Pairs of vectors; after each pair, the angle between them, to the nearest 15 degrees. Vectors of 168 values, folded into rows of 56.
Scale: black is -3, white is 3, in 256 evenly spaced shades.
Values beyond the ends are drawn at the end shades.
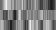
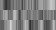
165 degrees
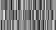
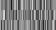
15 degrees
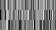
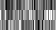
135 degrees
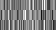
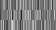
75 degrees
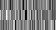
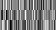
105 degrees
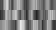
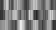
15 degrees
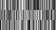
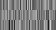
75 degrees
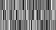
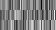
90 degrees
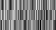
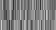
135 degrees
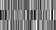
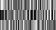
30 degrees
